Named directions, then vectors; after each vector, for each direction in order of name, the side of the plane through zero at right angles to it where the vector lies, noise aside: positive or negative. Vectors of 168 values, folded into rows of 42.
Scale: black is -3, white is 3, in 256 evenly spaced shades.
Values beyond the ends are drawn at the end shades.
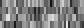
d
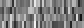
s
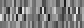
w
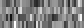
negative, negative, negative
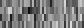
positive, negative, negative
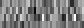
positive, negative, positive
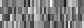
negative, positive, positive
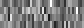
negative, positive, positive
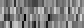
negative, negative, positive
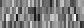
positive, negative, positive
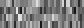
positive, positive, positive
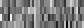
negative, positive, positive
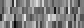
positive, positive, negative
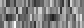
negative, negative, negative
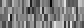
positive, negative, negative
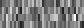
positive, negative, positive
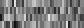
positive, positive, negative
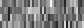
negative, positive, positive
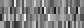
positive, positive, negative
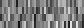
positive, negative, negative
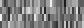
negative, positive, positive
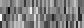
negative, positive, positive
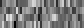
positive, positive, positive
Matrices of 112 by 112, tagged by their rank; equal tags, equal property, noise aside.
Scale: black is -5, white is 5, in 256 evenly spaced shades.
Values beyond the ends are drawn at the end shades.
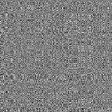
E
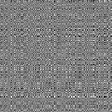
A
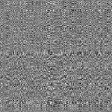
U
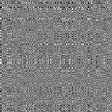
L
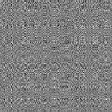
U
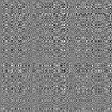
A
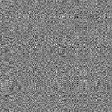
E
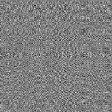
E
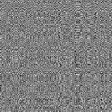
E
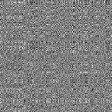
E
